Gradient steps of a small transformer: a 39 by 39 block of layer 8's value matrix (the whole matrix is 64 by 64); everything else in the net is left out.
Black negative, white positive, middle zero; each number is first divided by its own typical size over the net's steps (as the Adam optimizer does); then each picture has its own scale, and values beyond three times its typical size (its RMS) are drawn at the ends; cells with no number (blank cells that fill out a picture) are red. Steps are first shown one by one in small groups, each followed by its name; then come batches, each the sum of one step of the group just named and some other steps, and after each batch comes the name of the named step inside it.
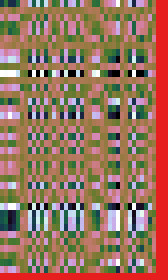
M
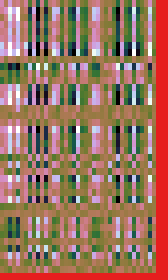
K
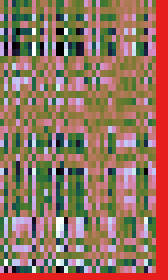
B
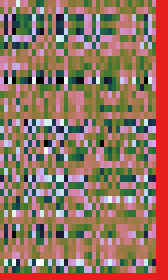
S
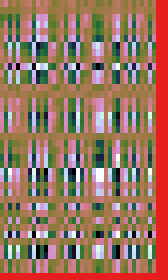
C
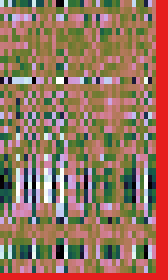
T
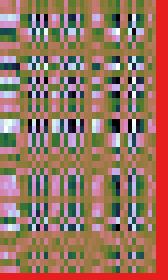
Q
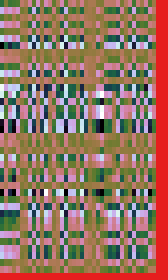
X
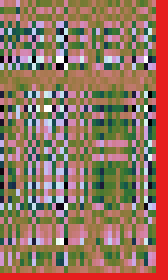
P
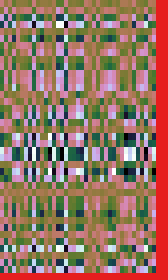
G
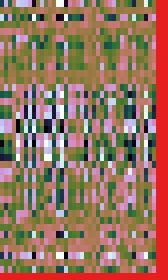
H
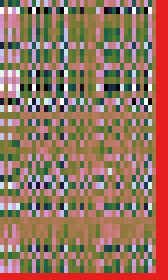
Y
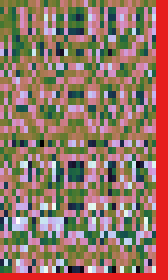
B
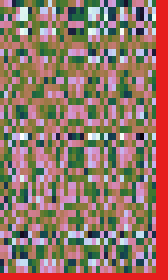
T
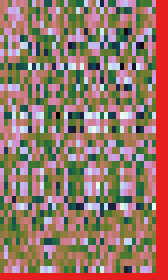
K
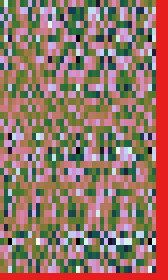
G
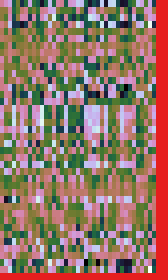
S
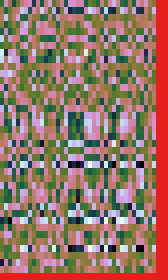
M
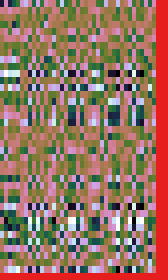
M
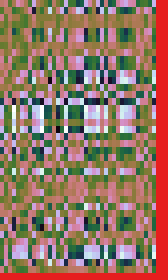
S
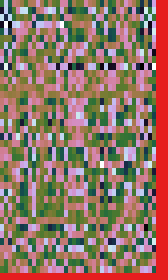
G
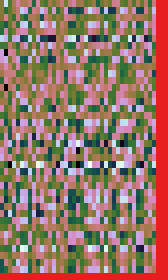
G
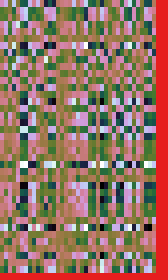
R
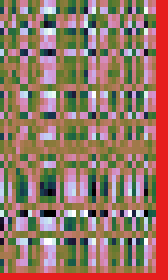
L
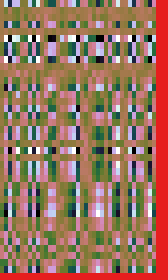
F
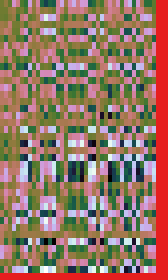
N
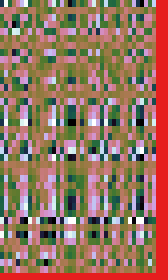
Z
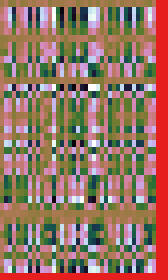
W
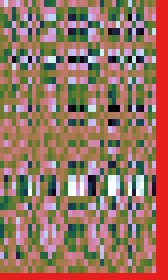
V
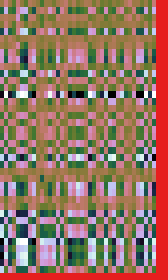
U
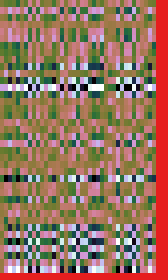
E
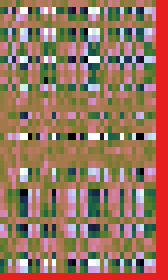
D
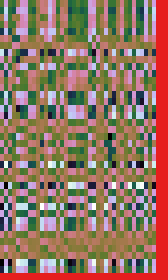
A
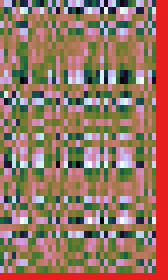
U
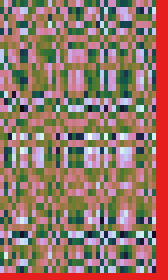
U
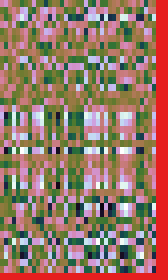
D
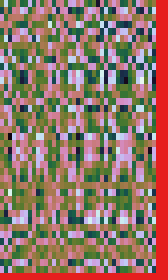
F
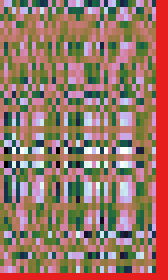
E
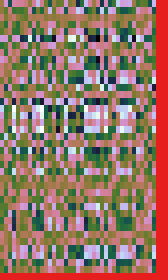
F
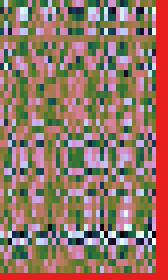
R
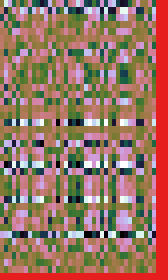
Z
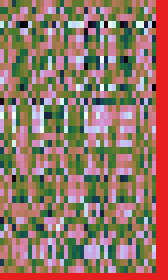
L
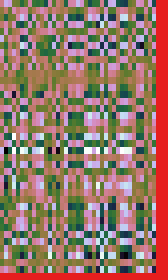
V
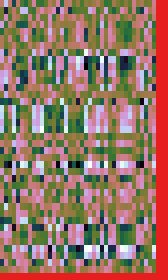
A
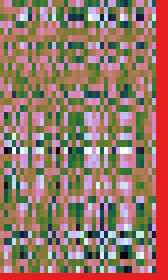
W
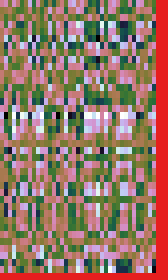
F
